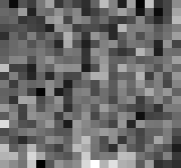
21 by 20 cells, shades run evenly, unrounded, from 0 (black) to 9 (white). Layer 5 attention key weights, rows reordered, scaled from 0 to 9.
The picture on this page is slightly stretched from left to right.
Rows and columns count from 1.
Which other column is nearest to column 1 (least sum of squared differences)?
9
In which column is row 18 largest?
10
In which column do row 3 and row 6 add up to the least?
18
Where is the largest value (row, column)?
21, 11
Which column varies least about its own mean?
19
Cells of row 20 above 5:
7
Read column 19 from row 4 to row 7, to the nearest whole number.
4 4 5 4
